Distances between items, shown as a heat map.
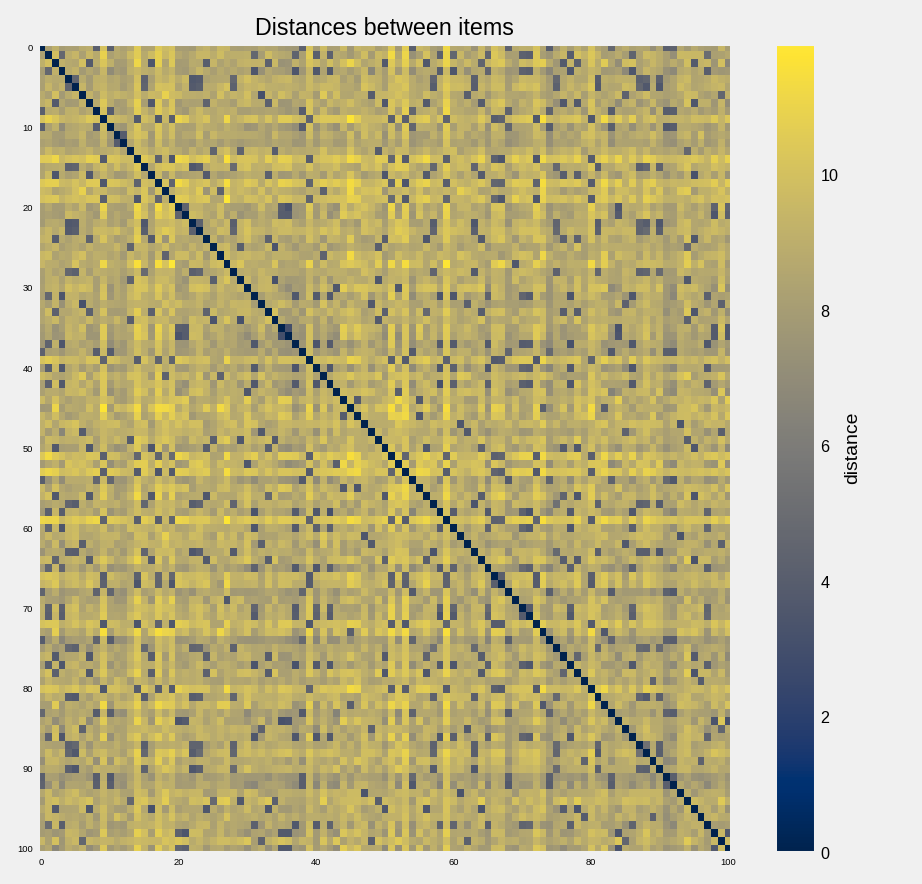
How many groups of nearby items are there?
16
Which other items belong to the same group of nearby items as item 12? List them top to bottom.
11
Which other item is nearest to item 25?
34
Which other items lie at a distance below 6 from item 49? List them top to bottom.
13, 25, 29, 34, 94
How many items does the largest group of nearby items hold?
14
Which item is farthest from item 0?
59
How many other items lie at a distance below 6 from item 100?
6
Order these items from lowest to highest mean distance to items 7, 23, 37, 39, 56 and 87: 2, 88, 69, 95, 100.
95, 2, 88, 100, 69
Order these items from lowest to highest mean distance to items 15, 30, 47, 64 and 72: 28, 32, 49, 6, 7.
7, 28, 32, 6, 49
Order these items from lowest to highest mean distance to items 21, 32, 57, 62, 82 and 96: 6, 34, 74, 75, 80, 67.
6, 74, 75, 34, 67, 80
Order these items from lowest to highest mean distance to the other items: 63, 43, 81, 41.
63, 81, 43, 41
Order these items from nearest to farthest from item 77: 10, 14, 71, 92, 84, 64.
71, 92, 10, 84, 64, 14
